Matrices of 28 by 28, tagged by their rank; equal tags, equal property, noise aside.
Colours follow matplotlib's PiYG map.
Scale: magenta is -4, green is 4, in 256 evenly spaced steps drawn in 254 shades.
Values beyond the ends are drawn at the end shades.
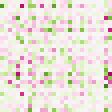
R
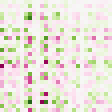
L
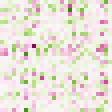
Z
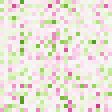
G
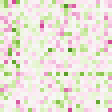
G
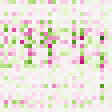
L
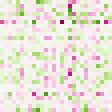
R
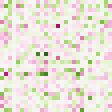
Z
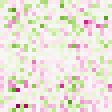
G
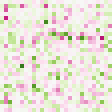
G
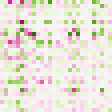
L
